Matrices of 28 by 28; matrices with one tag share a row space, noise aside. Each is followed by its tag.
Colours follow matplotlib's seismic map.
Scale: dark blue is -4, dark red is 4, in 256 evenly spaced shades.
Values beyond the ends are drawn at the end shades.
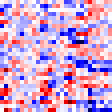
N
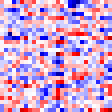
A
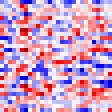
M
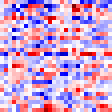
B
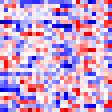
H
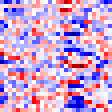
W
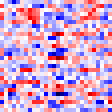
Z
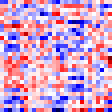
A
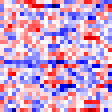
Z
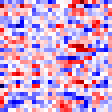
W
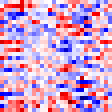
W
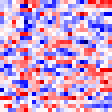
M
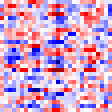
Z
